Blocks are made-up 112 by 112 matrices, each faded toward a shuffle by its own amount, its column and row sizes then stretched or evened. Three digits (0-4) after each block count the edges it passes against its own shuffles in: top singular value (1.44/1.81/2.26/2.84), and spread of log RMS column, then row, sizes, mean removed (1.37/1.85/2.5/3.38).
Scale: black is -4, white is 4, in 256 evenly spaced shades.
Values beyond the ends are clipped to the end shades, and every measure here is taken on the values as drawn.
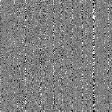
3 4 0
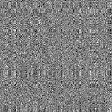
4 3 1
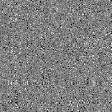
3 2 1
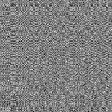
4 2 2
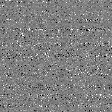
1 1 3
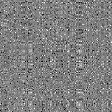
4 2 2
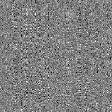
3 3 1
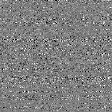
1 1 4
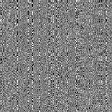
4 4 0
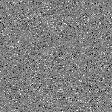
2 0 2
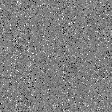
1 2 0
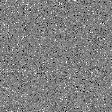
0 2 1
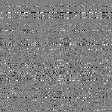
3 1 4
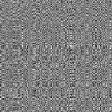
4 4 3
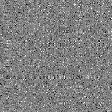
3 1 1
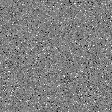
1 0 0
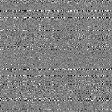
4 2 4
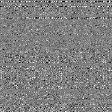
3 1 4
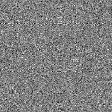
2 1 2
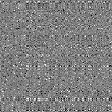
4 1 3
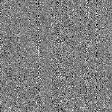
1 4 1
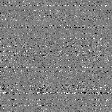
1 1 4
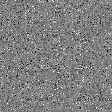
2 1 1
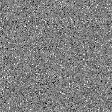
1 1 1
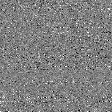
0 0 3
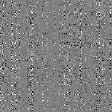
1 4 3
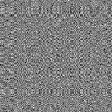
4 2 2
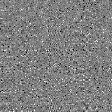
3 1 1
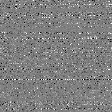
2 0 4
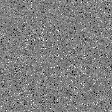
0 2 1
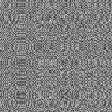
4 1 1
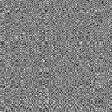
4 1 1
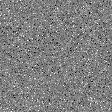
0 0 0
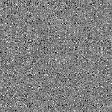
2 1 2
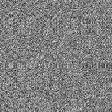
3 0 0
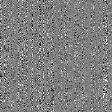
2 4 0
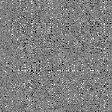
3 3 2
